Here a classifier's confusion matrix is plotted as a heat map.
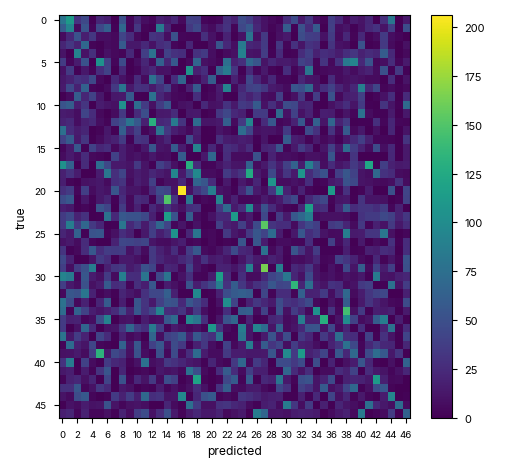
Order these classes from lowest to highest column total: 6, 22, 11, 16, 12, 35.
35, 16, 11, 6, 12, 22
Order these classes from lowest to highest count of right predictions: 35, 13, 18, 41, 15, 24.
41, 24, 15, 13, 18, 35
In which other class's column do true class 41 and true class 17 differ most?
0
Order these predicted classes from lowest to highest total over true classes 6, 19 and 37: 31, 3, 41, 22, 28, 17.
31, 3, 41, 22, 17, 28
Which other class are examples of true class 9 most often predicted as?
12
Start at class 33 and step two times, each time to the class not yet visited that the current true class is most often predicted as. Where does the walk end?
25
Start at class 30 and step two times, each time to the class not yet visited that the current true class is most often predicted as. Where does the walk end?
14
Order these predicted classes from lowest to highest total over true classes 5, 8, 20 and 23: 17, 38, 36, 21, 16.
21, 17, 38, 36, 16
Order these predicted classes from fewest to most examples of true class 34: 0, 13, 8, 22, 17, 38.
17, 22, 8, 0, 13, 38
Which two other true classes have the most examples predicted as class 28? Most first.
19, 25
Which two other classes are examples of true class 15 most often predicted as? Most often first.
18, 38
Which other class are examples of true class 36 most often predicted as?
20
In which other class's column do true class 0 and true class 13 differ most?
1
